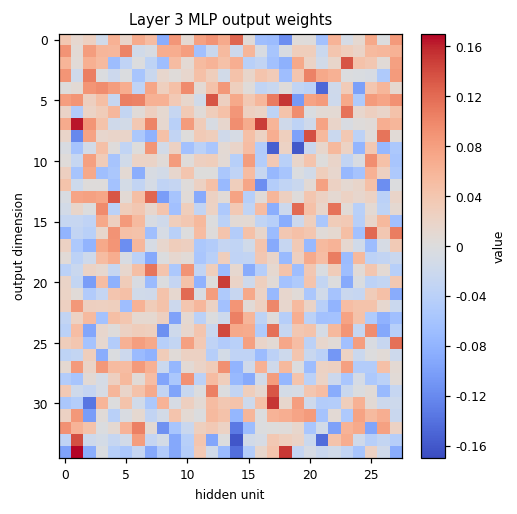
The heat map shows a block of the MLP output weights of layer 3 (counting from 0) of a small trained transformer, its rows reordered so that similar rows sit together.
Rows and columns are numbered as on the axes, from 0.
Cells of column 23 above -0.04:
28
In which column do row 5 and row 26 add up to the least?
22
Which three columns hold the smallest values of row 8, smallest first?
1, 19, 7
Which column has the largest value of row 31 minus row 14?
17
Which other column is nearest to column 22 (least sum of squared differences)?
3
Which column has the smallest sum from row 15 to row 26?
2
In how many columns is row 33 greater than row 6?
6
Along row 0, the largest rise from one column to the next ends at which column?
9
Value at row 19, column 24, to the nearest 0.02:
0
